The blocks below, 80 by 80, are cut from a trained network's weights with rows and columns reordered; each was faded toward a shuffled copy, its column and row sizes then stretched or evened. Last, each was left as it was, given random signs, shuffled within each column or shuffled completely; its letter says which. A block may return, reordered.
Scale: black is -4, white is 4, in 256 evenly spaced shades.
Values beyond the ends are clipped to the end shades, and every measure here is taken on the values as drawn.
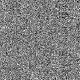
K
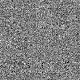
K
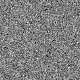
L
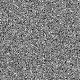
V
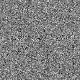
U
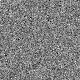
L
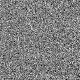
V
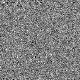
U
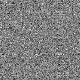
K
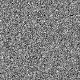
U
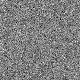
L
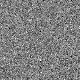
V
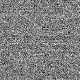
K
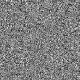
K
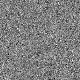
V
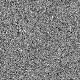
V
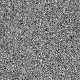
V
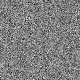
L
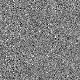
U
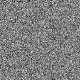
U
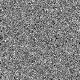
V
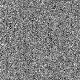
V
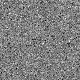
L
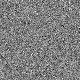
L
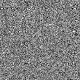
U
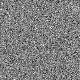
V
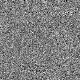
U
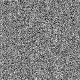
V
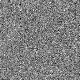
V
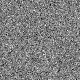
L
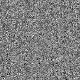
K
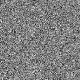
K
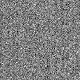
K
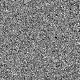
V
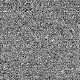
K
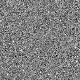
U
